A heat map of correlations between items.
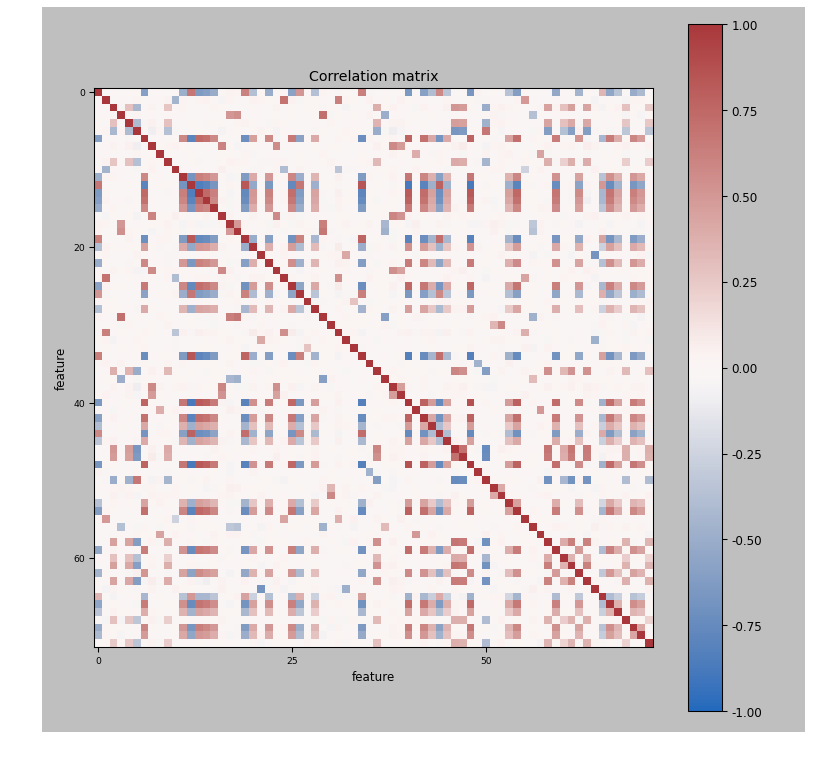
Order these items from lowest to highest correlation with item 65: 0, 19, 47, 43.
43, 47, 0, 19
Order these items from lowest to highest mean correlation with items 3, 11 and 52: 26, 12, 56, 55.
12, 26, 56, 55
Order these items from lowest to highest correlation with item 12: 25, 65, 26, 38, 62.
25, 62, 38, 65, 26
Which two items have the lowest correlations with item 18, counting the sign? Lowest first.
37, 56
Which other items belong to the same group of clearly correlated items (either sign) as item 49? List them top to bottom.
35
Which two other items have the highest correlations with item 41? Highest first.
57, 8
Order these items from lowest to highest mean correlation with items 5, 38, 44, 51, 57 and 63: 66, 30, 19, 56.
66, 56, 30, 19
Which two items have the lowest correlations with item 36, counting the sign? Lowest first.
50, 5
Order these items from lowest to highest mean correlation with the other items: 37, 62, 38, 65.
65, 37, 38, 62
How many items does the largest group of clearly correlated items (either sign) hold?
29
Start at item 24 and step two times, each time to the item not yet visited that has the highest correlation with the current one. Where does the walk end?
31
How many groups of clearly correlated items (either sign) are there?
10
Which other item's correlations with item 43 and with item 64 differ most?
21
